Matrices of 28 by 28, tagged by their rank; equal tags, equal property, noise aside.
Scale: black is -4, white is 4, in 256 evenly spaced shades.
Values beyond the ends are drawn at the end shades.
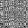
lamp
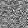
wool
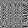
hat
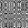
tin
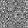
lamp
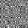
hat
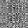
lamp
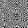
hat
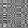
tin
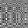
tin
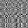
hat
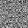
wool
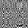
hat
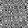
lamp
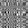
tin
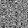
wool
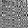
hat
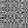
hat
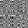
hat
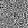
wool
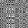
tin
